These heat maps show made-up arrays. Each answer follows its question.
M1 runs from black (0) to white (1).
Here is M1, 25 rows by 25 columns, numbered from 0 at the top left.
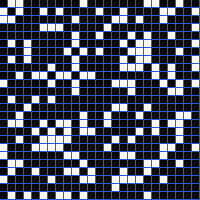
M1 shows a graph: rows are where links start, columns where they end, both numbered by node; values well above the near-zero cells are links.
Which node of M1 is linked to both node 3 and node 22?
node 6
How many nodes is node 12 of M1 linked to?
3
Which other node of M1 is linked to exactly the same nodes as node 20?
node 0
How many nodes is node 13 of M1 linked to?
4
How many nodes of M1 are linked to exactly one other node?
1
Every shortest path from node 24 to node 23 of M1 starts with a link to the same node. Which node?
node 10
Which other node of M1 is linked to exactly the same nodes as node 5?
node 7
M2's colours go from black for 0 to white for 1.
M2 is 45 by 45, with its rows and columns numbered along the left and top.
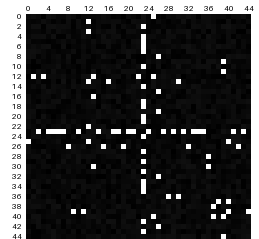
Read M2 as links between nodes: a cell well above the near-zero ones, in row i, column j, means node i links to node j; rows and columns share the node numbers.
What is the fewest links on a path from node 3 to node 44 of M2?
5
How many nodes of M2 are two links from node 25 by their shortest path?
6
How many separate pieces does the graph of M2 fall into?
3
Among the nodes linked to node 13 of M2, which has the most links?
node 12
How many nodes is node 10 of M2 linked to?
1
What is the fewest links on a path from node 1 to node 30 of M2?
3
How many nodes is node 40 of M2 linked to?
3
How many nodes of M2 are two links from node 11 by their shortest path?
3
